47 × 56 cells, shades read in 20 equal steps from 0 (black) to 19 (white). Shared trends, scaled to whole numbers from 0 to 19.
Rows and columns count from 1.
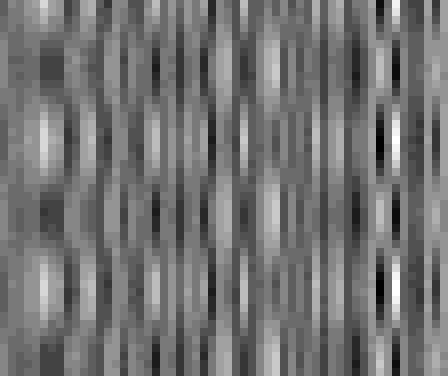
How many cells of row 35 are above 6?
44
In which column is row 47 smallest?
50
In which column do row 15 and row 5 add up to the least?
27
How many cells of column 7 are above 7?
28
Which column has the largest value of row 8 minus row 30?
48
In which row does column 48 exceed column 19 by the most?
46
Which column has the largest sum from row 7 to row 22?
56
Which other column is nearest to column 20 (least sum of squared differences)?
31
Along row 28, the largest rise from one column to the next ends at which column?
51
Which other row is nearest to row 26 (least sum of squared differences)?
47
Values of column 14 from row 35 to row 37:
5 4 5
